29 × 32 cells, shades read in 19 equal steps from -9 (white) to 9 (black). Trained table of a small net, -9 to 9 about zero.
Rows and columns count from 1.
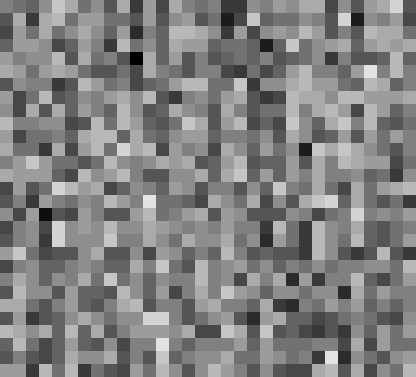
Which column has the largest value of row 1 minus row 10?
19
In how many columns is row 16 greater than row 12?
18
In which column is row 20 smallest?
2
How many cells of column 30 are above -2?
17
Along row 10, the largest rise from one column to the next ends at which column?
20
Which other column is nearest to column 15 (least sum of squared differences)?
8
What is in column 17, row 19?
-1
